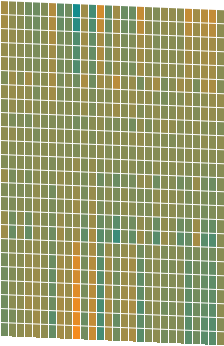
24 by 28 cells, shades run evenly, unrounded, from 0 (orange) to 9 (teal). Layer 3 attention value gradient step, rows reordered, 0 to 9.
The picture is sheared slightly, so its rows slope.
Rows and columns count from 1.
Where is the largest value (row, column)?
1, 10
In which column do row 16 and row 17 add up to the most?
15
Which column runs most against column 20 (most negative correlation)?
25
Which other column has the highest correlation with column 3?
28
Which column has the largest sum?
13
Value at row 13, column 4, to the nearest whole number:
5
